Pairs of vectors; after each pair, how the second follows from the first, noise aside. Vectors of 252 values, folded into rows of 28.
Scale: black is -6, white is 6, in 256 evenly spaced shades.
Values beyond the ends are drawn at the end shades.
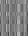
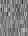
shuffled.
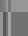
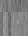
negated, shrunk.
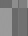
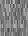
shuffled.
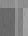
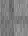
wrapped around, negated, shrunk.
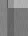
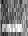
wrapped around, scaled up.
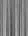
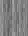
wrapped around, shrunk.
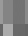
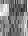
wrapped around, scaled up.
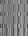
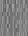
wrapped around, negated, shrunk.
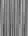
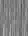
negated, shrunk.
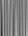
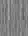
wrapped around, negated, shrunk.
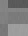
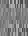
sign-scrambled.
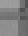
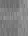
negated, shrunk.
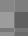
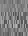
sign-scrambled.
